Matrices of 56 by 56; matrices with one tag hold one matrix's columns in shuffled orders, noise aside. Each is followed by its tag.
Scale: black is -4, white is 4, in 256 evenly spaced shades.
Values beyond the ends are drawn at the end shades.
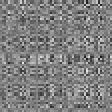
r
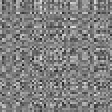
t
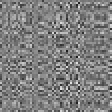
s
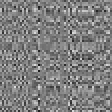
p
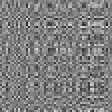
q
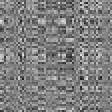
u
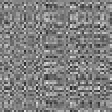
s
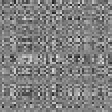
r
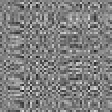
s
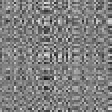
u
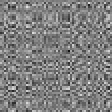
s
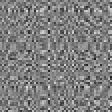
p
